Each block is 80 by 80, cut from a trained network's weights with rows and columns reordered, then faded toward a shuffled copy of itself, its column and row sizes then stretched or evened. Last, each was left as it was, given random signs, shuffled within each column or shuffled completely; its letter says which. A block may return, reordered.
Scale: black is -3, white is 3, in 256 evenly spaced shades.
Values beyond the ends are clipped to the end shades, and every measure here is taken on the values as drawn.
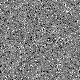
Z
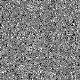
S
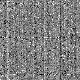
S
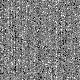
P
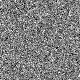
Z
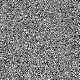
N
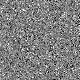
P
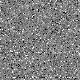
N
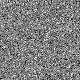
Z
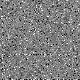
S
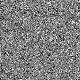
N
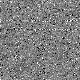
N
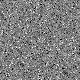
Z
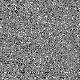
N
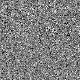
N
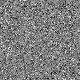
N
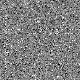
N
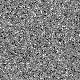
Z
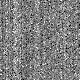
P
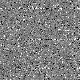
N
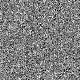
P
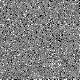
N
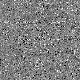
N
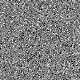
S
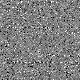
S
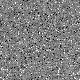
Z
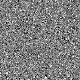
N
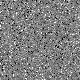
Z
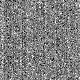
P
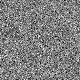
Z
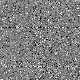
S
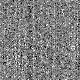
S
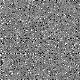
N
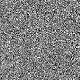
S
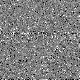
N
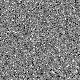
Z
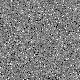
Z
